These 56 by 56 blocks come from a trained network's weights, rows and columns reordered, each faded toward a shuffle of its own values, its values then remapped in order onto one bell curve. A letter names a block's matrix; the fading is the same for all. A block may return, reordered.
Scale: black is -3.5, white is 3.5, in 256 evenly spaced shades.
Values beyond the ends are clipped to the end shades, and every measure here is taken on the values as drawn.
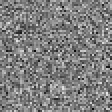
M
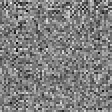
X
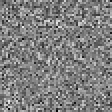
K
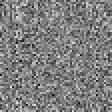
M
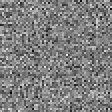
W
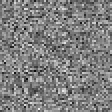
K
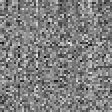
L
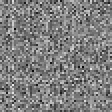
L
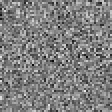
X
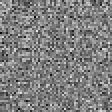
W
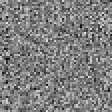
X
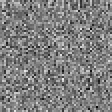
L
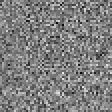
X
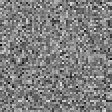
X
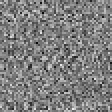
W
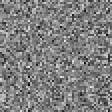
X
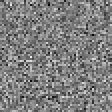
W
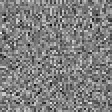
L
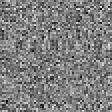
L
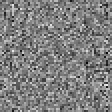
X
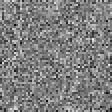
M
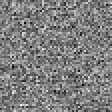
M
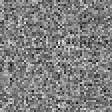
M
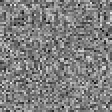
K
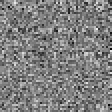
X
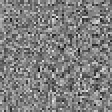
L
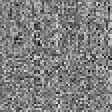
L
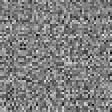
L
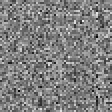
X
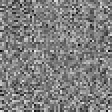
L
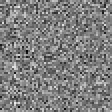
M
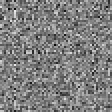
M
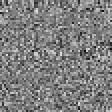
K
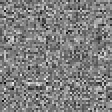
L
